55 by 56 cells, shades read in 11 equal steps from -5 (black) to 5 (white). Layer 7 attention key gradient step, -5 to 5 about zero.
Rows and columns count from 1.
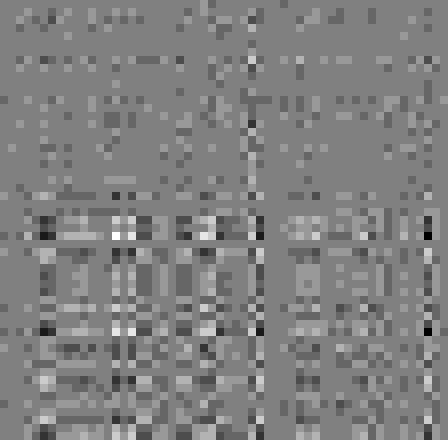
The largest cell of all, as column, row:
15, 30
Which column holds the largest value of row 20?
32
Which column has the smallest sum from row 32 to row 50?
49
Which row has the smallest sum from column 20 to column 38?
13
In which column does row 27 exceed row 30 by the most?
54
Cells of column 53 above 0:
10
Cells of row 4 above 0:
4
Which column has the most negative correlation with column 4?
47
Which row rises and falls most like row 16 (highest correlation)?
9
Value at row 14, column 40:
1
